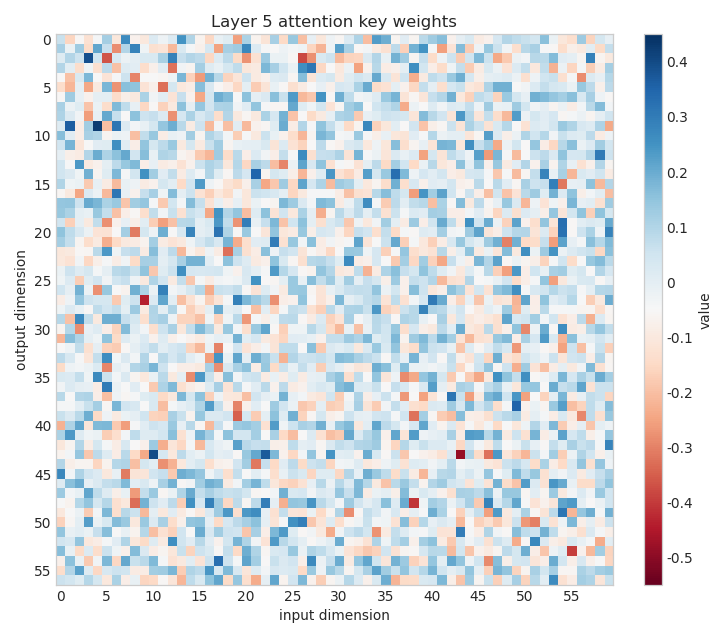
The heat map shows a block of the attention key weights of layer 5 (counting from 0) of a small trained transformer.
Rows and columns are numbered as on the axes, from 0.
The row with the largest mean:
55
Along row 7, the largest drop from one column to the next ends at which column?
37
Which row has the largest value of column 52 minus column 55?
14
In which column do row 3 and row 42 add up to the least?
12
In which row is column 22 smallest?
15
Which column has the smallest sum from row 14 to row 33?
16
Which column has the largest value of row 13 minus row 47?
8
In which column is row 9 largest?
4
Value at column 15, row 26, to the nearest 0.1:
0.1
